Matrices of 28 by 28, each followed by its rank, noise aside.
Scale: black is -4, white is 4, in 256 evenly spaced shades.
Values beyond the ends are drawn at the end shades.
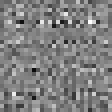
four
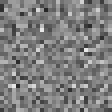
six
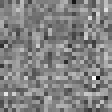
six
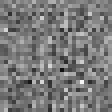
five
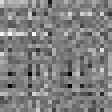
three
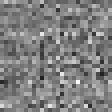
five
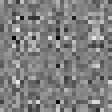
three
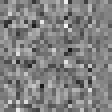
four
